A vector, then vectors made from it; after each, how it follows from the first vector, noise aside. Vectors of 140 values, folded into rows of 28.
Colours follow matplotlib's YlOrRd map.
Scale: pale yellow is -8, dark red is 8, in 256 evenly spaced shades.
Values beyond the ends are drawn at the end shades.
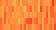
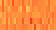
reversed, negated, partly zeroed.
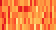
reversed, scaled up.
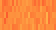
wrapped around, shrunk.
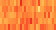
sign-scrambled.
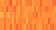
wrapped around, negated, shrunk.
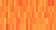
wrapped around, shrunk.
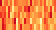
reversed, scaled up.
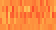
reversed, negated, partly zeroed.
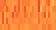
negated, partly zeroed.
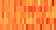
sign-scrambled.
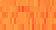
wrapped around, shrunk.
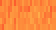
reversed, shrunk.
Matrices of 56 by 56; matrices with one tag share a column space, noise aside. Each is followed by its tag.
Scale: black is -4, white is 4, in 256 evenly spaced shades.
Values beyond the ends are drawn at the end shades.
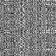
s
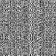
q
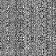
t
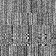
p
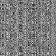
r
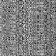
t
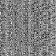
r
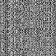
s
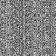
q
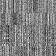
p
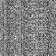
q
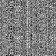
q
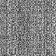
q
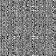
q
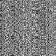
q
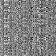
t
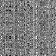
q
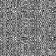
t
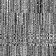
p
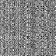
q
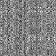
t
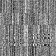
p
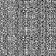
t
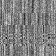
p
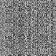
q
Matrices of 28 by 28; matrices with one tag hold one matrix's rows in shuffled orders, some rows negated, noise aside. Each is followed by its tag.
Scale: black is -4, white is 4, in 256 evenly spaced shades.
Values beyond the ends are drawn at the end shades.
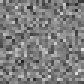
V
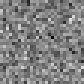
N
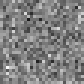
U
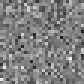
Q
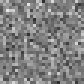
U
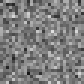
U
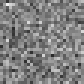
U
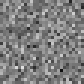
Q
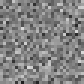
V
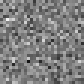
U
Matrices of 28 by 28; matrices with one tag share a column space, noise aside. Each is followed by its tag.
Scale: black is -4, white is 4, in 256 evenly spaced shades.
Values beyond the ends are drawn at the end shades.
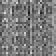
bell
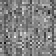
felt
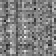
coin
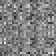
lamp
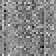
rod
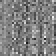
lamp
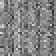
rod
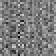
coin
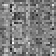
lamp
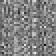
bell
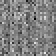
lamp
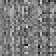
bell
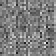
felt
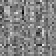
bell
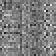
rod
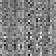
coin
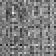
bell
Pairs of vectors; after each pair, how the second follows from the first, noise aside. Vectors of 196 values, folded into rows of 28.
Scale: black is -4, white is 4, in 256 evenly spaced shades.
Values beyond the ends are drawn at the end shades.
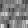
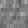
reversed, shrunk.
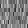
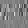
reversed, negated, partly zeroed.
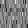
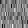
reversed.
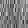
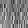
reversed.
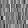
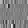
wrapped around, negated, partly zeroed.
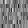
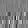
reversed, negated, partly zeroed.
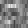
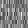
shuffled.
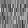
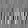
wrapped around, negated, partly zeroed.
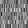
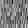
wrapped around.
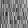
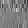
negated, partly zeroed.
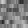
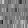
partly zeroed.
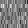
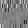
reversed, negated, partly zeroed.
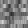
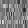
sign-scrambled.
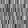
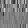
wrapped around, negated, partly zeroed.
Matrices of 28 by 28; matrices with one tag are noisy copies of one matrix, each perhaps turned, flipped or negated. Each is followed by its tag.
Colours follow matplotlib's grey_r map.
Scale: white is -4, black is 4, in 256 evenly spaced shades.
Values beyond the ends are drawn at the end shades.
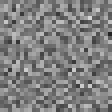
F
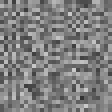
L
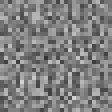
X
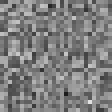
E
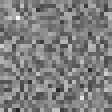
F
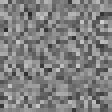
F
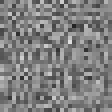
L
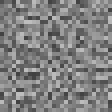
X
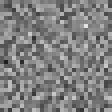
F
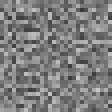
X
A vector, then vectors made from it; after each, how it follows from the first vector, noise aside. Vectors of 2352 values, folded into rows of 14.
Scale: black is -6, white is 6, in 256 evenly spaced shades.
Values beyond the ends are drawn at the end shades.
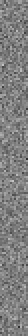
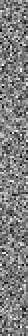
scaled up.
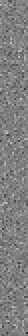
wrapped around, partly zeroed.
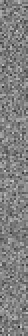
copied.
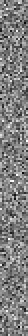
scaled up.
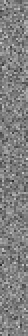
negated.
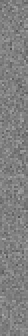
wrapped around, shrunk.
